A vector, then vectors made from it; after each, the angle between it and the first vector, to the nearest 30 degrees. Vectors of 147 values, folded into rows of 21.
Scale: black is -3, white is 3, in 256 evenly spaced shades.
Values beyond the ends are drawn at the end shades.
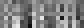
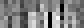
60 degrees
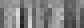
90 degrees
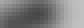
90 degrees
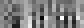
150 degrees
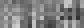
30 degrees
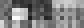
60 degrees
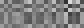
90 degrees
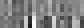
60 degrees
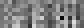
30 degrees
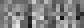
30 degrees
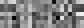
120 degrees
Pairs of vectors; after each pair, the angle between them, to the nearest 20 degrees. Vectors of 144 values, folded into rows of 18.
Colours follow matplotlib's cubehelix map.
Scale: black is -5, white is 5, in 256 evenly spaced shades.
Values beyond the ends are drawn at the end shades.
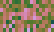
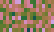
140 degrees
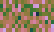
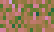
40 degrees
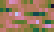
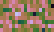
40 degrees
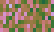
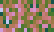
100 degrees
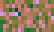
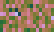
20 degrees
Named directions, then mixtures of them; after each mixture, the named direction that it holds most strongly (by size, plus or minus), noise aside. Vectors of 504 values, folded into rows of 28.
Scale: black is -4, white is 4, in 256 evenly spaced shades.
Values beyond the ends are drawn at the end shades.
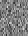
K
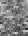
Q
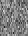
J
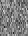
J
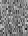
K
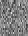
J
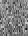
K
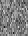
J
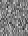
K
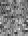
Q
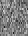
J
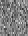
J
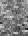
Q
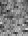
Q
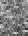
Q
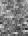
Q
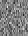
K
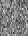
J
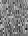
K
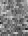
Q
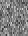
J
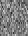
J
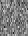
J
